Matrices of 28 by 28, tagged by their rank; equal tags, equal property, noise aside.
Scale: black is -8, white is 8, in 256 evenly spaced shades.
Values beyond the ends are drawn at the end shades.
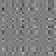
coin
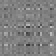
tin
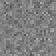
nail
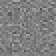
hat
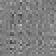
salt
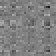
coin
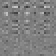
tin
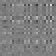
tin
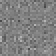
hat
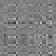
coin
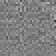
hat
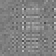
tin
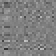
hat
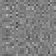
hat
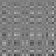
tin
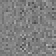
nail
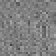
hat
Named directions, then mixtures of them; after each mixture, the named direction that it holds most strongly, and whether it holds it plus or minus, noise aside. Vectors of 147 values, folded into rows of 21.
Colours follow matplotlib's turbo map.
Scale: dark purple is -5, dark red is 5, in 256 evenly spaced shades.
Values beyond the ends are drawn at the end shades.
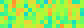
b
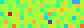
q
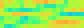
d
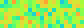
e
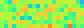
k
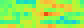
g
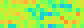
g, minus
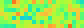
k, plus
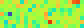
q, minus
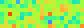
q, plus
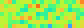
k, minus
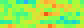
g, plus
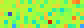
q, minus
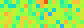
e, plus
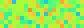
e, minus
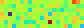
q, minus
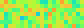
e, minus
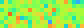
q, plus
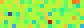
q, minus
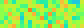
e, minus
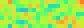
k, minus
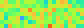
e, minus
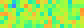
b, minus
